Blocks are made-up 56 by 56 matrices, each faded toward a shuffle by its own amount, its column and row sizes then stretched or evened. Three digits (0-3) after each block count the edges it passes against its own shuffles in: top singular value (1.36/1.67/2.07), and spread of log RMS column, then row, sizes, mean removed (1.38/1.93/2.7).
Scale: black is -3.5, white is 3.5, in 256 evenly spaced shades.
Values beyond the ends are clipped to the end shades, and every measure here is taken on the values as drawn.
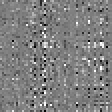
2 3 2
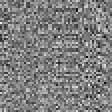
3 2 0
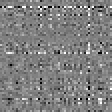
3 2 3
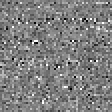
1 0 2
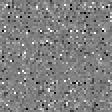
1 0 2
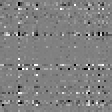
3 2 3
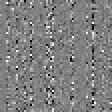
1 3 0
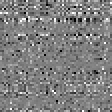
3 0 3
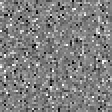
0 1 0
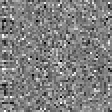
2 2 0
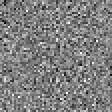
2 1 0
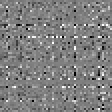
3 2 3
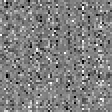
2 2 0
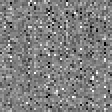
2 2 0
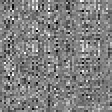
3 3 0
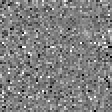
0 1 1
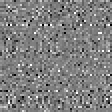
3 0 2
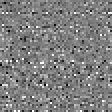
2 0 2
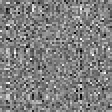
3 2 0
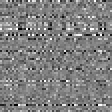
3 0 3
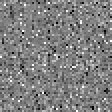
1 1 0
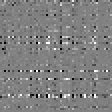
3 2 3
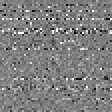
2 0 3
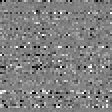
0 1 3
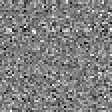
2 1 1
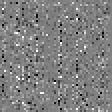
0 3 0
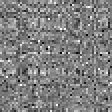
3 0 1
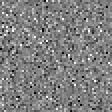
1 0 0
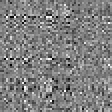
3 2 2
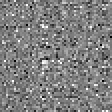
2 1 1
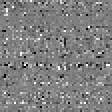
1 1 3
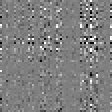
3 3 2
